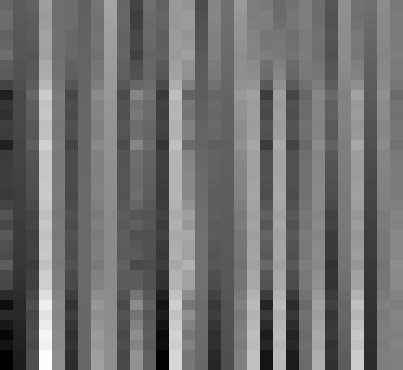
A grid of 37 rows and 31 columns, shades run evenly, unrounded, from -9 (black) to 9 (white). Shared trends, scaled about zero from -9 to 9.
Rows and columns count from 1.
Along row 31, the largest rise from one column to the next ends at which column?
14
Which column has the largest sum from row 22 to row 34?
4
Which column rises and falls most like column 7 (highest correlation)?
16
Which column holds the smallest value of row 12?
1
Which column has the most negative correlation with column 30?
31
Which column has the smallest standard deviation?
7
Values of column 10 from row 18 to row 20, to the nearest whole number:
-3 -3 -3
